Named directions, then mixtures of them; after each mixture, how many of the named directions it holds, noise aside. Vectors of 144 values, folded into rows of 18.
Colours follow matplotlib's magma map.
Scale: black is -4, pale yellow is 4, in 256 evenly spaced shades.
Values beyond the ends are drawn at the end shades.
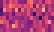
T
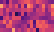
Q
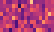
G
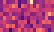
two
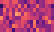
two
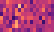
three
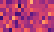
two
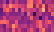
two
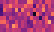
one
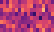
two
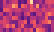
two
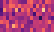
one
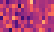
two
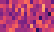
three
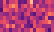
two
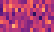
one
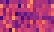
two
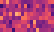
one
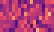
two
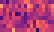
one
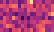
three
